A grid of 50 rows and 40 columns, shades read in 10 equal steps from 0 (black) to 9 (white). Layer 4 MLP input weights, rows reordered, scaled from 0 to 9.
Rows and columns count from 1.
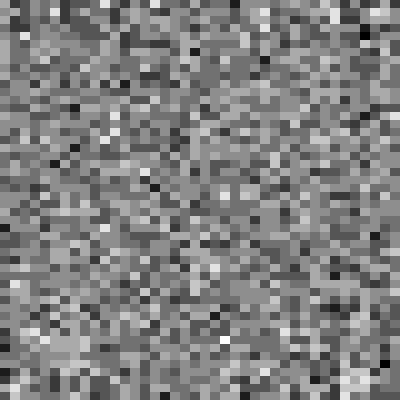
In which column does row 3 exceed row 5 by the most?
37
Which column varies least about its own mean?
14
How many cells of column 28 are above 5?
12
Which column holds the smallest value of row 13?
35
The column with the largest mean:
27
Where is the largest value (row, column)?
43, 23
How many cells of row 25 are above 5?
10
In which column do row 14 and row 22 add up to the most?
15
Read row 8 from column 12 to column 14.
5 4 4
